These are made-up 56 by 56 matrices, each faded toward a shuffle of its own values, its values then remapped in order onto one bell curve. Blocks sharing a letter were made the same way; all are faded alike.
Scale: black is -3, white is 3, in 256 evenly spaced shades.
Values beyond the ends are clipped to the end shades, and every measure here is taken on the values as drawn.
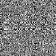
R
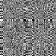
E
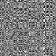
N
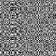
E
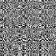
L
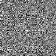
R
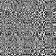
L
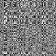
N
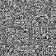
R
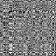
L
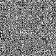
R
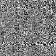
R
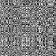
N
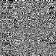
R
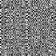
N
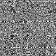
R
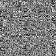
R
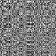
N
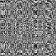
N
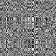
E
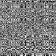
L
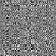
N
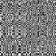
E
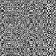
N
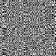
N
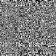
R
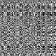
N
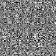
R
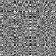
L
